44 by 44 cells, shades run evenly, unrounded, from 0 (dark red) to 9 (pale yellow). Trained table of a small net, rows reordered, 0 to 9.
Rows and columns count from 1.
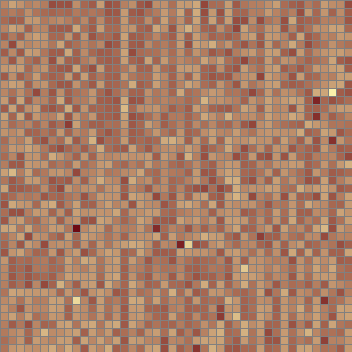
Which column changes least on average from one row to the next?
14
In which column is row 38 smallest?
41
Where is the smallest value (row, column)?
29, 10
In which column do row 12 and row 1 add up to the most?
42
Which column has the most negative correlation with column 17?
16
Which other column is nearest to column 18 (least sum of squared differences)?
15
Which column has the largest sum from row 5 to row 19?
34
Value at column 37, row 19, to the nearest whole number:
3
